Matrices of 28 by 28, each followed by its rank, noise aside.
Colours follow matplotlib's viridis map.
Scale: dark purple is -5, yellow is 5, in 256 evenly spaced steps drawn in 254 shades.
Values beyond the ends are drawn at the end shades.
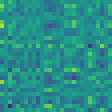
three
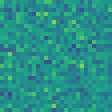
eight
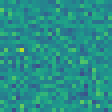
eight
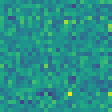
six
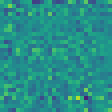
four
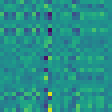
two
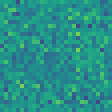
eight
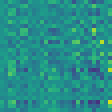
three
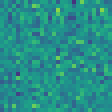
eight
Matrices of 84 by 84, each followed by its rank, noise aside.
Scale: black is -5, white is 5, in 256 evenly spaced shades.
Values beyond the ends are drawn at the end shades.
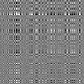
one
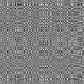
two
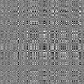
two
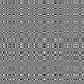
one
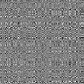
three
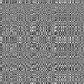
two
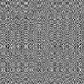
four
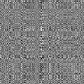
four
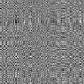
three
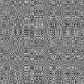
four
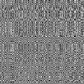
four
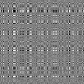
one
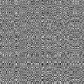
four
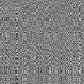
four
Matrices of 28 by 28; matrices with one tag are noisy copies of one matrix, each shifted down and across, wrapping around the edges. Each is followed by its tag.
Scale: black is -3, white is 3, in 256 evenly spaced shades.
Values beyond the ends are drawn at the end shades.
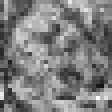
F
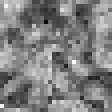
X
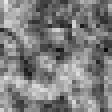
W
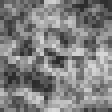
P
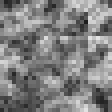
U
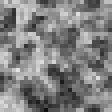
U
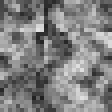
F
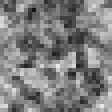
F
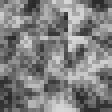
U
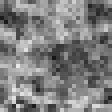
P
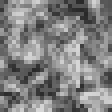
X
